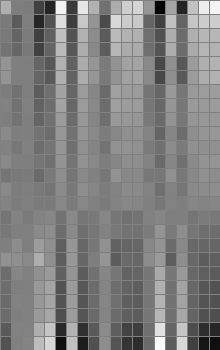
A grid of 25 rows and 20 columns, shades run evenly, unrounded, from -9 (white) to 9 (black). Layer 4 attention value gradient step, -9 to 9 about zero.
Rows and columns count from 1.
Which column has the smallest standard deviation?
3
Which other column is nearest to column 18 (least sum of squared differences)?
12
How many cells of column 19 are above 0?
10
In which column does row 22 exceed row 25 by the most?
15
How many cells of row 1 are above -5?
14
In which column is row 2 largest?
4
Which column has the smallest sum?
11
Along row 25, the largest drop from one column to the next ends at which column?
7
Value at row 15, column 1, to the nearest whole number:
0
